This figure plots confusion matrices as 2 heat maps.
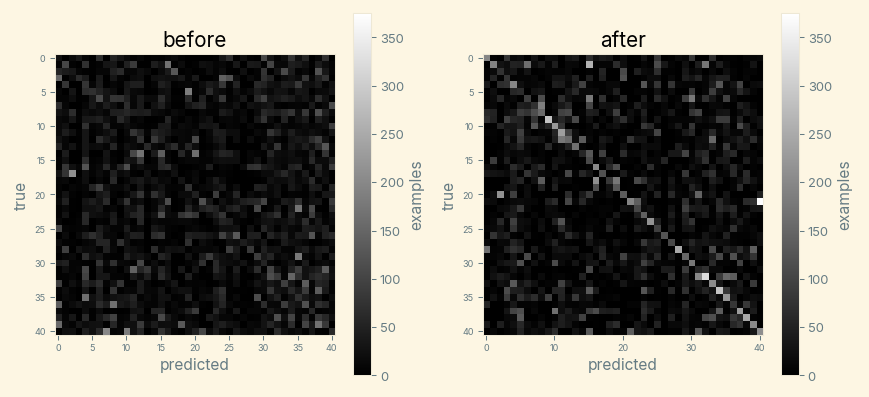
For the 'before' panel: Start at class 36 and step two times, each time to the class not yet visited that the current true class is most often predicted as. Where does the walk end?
38
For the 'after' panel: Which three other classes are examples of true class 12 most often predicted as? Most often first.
11, 33, 14
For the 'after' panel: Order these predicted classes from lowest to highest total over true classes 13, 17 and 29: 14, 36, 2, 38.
2, 14, 38, 36
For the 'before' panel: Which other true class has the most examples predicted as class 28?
16
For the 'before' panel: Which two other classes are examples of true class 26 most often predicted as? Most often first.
37, 24
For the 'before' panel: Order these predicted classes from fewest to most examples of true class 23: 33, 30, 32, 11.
33, 30, 11, 32
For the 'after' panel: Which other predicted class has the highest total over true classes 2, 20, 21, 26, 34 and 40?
15
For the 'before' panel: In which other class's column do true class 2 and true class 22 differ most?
35
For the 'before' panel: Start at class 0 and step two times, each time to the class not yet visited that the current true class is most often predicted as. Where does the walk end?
12
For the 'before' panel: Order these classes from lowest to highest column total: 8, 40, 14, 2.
2, 14, 40, 8
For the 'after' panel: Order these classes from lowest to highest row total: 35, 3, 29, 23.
23, 3, 35, 29
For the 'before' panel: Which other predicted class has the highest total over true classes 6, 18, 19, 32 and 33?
34
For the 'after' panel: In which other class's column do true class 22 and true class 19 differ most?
16
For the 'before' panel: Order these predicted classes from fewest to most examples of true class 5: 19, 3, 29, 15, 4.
3, 15, 29, 4, 19
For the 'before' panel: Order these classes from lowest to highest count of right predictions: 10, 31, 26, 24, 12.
10, 24, 12, 31, 26
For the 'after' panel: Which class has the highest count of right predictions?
32
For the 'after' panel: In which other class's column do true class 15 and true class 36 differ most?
1
